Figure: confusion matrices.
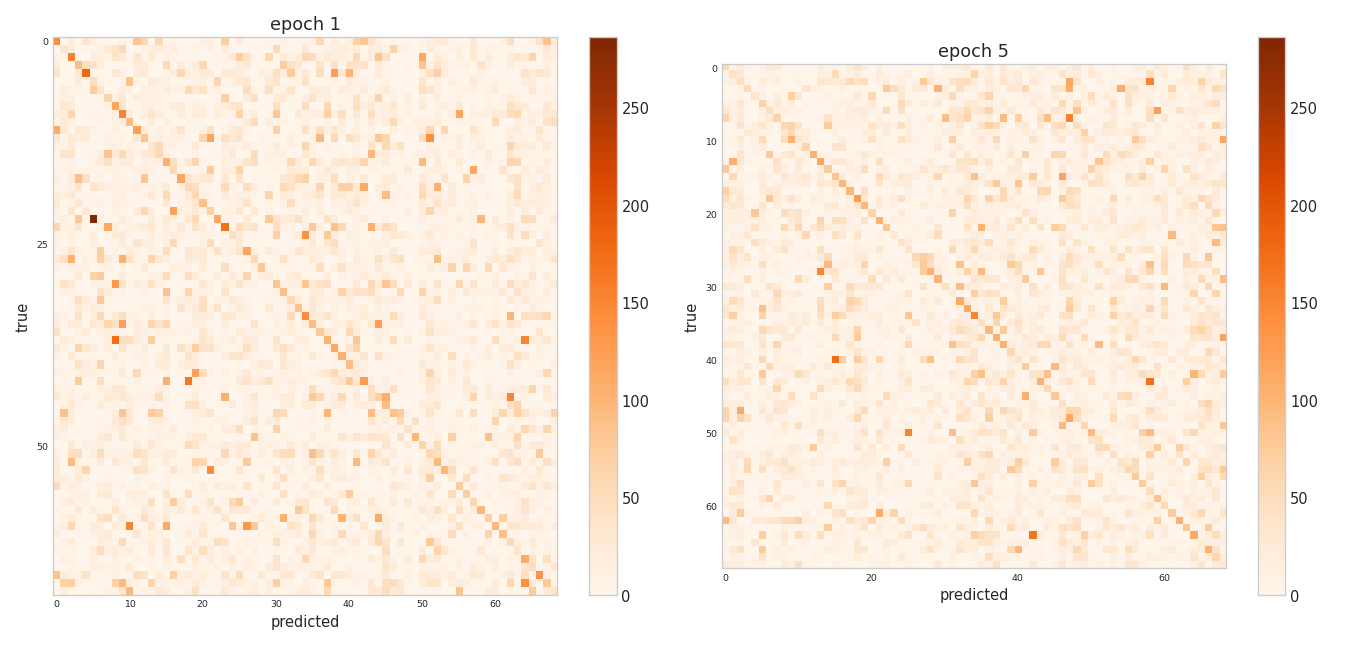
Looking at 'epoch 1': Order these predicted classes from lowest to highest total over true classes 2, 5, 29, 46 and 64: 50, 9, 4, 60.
4, 60, 9, 50
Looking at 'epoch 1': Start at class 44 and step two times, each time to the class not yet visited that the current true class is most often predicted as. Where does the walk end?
51
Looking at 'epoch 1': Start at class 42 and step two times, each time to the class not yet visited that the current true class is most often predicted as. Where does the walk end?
52
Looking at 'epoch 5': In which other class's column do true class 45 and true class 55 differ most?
41
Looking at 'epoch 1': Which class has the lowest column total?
49
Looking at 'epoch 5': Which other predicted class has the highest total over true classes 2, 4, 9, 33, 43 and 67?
58
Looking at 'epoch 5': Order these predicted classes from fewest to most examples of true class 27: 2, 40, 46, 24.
24, 2, 46, 40
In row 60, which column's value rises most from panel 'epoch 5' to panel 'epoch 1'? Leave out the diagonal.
10
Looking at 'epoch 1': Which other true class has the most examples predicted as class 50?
2
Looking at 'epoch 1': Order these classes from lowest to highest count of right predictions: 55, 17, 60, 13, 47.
13, 47, 55, 60, 17
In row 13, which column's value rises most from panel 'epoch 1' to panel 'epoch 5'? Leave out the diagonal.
1
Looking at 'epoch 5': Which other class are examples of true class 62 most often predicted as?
0
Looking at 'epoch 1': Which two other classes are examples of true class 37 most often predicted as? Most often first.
8, 64
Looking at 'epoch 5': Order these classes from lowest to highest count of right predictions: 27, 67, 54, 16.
54, 67, 27, 16
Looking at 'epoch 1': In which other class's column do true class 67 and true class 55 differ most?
64
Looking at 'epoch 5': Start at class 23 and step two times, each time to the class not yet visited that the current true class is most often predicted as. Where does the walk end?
21
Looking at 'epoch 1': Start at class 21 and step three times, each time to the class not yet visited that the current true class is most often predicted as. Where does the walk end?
25
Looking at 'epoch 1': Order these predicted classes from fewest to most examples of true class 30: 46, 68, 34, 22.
22, 68, 46, 34
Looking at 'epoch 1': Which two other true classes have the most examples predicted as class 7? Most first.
23, 14
